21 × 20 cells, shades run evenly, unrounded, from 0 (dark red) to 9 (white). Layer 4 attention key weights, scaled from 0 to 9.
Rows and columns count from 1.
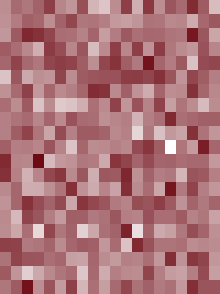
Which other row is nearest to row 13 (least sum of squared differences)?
4
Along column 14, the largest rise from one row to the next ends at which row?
7
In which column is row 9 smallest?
16
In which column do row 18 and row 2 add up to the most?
12
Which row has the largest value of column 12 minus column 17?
18
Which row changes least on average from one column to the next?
2
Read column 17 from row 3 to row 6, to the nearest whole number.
4 5 3 5
